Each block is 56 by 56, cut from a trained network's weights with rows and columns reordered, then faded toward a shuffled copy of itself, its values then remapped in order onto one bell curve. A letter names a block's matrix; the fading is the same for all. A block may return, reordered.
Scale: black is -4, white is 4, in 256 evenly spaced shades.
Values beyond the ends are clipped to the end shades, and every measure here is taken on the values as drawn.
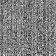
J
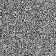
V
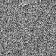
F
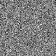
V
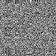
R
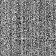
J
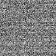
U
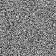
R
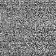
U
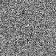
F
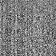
J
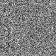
V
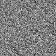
V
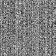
J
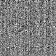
J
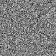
F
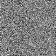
V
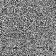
R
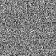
R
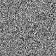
V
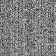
J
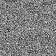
F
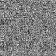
R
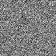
F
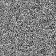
F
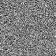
F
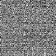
U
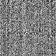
J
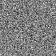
V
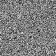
F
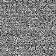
U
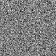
R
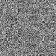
R
